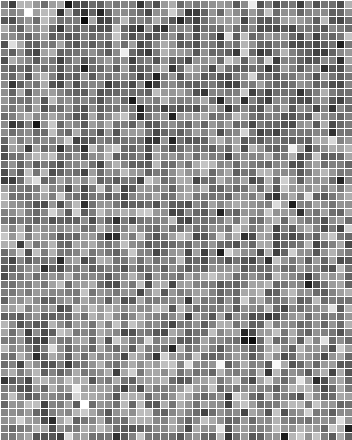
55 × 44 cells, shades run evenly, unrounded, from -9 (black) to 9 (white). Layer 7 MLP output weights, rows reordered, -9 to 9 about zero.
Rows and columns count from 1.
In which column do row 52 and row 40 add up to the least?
34
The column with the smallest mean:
8
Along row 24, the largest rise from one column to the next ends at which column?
36
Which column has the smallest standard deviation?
27
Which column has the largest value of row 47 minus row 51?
17
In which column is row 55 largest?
9
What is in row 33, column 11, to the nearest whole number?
-4
